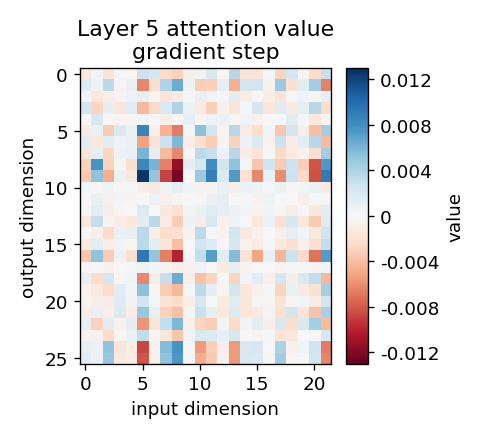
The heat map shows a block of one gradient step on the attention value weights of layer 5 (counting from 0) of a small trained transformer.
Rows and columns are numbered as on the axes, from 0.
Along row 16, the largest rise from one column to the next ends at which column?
21
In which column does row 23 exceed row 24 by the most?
5
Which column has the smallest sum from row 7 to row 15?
8
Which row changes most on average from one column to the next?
9
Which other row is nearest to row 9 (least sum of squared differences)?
16
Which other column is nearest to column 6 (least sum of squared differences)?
1
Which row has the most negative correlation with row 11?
3
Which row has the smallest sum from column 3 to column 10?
24
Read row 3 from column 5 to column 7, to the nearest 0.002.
-0.004 -0.002 0.002
